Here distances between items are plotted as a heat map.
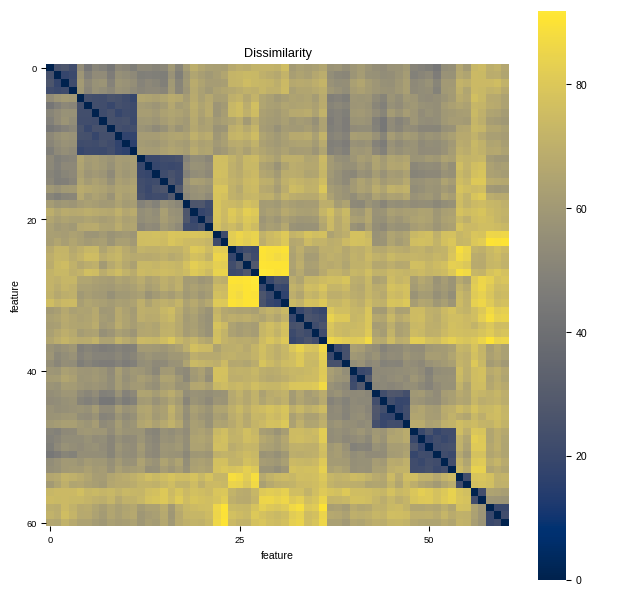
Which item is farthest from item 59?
23
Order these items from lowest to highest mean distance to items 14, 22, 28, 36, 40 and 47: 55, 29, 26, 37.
29, 37, 55, 26
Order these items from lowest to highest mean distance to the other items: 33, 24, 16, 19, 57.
16, 19, 33, 24, 57
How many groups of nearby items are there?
15
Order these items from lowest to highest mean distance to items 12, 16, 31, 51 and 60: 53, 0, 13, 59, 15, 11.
13, 15, 53, 59, 0, 11
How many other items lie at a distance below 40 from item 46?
4
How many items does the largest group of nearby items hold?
8
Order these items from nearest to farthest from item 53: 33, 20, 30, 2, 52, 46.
52, 30, 2, 20, 46, 33
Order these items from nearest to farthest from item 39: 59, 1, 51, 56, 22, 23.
1, 51, 59, 22, 23, 56
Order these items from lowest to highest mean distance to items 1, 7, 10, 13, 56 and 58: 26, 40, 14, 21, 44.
14, 44, 40, 21, 26
